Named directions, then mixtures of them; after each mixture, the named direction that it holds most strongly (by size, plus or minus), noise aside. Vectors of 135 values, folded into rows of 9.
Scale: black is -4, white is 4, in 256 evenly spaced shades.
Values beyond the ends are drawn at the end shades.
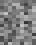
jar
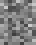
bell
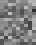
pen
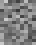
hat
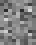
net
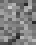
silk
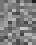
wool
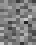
hat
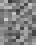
hat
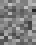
pen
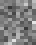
silk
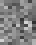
jar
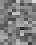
wool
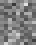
silk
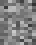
bell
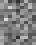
hat
